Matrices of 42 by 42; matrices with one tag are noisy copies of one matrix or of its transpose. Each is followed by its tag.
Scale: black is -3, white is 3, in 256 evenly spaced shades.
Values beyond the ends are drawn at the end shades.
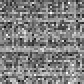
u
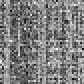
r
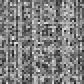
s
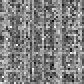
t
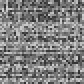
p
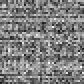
s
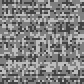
s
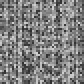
s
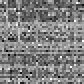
p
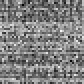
p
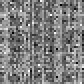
t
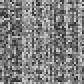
p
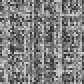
t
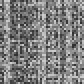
r
